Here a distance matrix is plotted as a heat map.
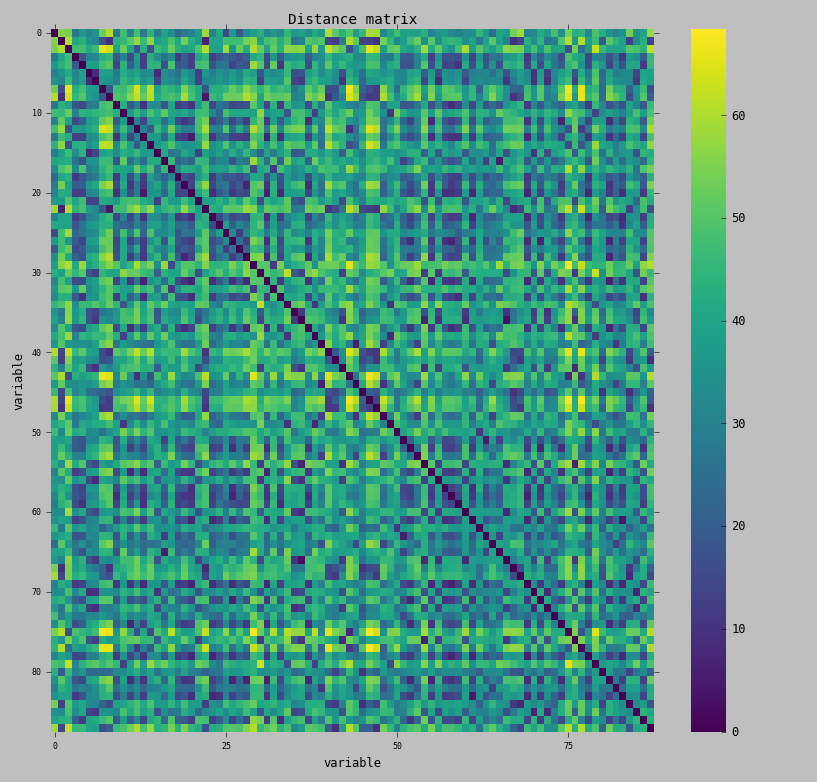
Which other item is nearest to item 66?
36
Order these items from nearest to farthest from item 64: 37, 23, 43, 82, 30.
82, 23, 37, 43, 30
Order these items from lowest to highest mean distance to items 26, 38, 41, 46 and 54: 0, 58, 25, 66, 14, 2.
66, 58, 25, 0, 14, 2
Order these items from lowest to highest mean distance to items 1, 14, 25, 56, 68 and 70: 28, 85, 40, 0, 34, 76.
85, 76, 40, 0, 28, 34
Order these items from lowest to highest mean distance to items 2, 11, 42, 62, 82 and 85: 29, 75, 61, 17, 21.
61, 21, 17, 75, 29
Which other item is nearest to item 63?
51
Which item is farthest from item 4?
29
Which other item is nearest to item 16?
65
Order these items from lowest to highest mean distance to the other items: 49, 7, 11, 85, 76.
11, 85, 49, 76, 7
